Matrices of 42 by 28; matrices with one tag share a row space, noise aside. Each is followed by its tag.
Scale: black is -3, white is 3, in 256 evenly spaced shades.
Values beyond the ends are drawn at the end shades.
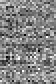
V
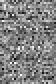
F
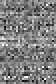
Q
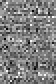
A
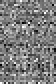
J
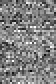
V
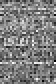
J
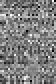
Q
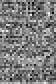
V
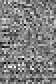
F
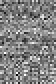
Q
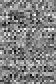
F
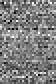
A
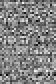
J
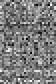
J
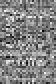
V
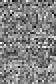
A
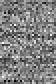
F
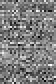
F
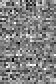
V
